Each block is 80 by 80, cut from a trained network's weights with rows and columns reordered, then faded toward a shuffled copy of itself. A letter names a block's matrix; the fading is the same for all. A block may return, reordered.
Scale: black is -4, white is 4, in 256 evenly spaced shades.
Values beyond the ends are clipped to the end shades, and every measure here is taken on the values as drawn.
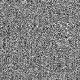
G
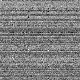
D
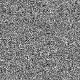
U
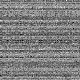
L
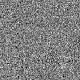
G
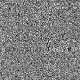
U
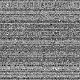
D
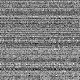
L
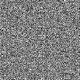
U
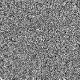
U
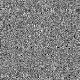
G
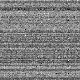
D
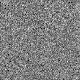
G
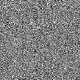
G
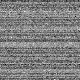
D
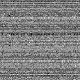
L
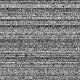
L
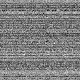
D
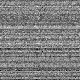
L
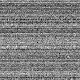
L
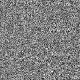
U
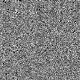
G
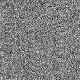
U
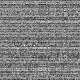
D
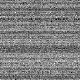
D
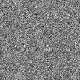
U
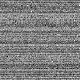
D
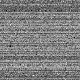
D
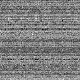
D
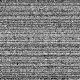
D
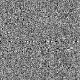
G
